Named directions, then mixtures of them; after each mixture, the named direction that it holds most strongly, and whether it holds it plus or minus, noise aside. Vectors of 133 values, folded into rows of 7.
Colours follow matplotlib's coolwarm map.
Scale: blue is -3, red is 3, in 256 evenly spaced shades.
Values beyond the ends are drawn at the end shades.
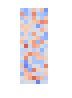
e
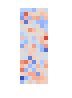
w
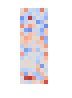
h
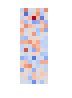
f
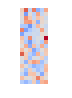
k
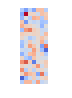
w, plus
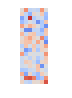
h, plus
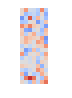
h, plus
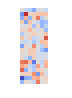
w, plus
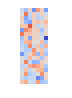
k, minus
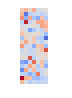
w, minus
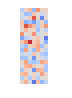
f, plus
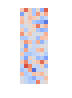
e, minus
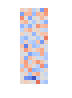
e, minus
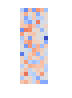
k, minus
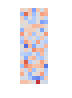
e, minus
